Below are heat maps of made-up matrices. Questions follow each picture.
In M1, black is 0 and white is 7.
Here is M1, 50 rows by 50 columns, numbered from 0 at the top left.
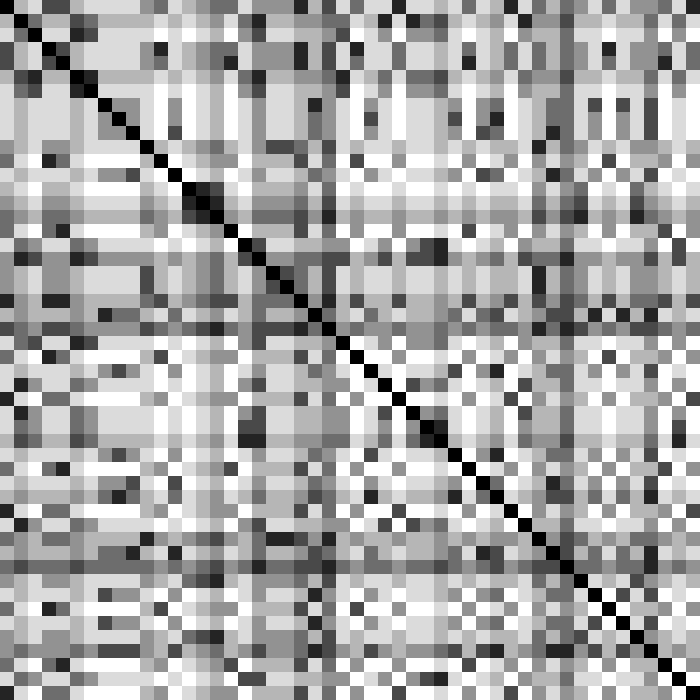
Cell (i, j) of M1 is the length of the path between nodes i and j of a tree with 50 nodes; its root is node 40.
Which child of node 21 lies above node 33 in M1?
4
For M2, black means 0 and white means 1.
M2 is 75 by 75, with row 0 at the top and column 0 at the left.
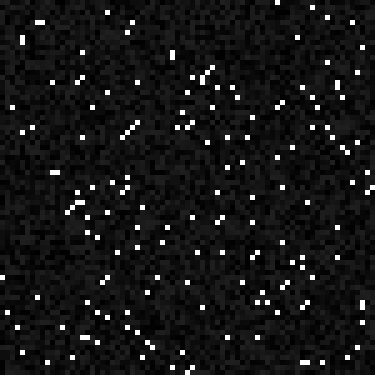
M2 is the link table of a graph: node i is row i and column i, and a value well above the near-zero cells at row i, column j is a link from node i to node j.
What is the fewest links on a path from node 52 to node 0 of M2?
7
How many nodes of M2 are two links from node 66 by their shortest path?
4
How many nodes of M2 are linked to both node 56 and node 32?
1
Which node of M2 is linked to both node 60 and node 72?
node 61
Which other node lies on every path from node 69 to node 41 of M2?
node 71
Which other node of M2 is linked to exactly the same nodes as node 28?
node 14
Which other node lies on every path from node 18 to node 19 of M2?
node 62
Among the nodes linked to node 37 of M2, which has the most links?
node 25
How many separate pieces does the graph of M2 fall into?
5
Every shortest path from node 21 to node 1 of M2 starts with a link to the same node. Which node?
node 55
